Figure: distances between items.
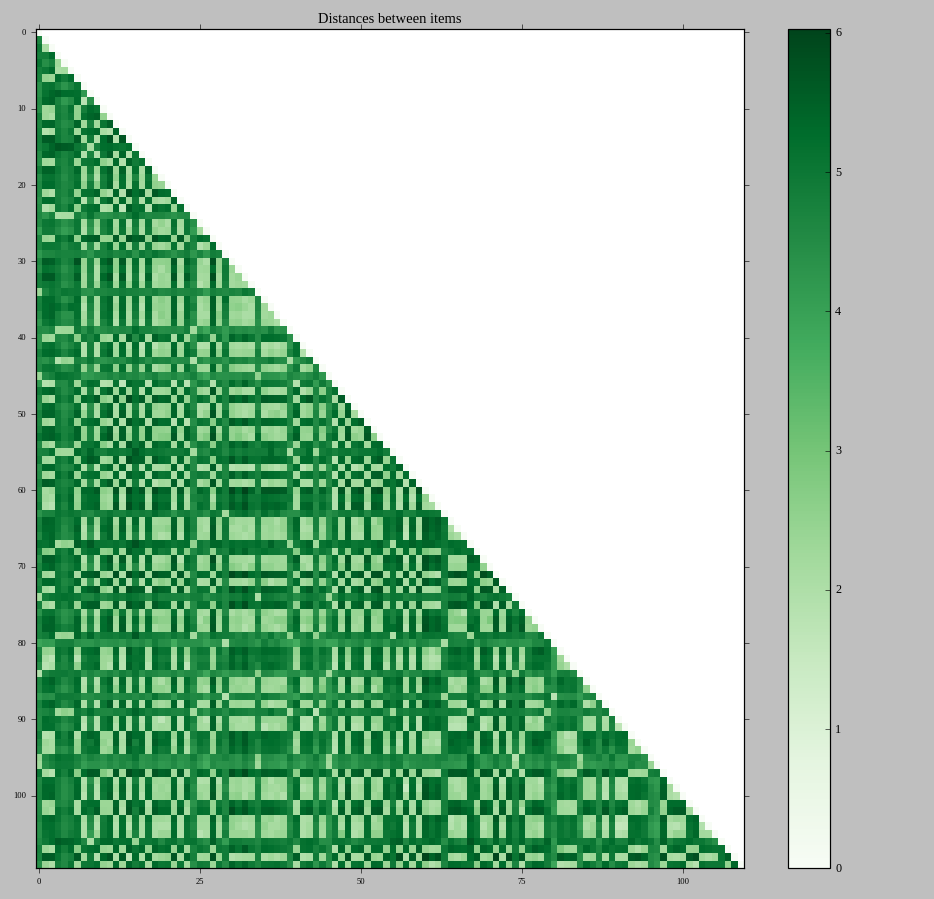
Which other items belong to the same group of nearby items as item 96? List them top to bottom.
0, 34, 45, 74, 84, 95
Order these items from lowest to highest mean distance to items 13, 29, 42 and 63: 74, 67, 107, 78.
107, 78, 74, 67
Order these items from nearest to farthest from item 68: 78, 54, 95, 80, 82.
82, 54, 80, 95, 78
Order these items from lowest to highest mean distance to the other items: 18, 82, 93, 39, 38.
38, 18, 82, 93, 39
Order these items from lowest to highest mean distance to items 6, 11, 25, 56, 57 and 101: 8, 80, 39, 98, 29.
98, 80, 39, 29, 8
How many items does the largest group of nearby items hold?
51
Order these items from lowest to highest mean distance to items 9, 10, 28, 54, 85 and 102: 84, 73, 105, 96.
105, 73, 96, 84
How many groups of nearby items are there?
6
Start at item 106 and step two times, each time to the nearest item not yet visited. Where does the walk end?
15
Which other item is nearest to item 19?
90
